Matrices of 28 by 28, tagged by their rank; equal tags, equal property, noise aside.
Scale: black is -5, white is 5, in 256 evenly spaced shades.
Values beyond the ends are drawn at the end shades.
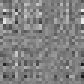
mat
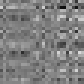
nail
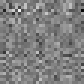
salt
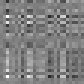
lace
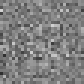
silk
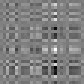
lace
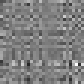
mat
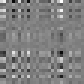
lace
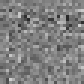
silk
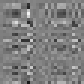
nail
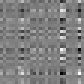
lace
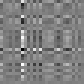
lace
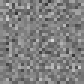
silk
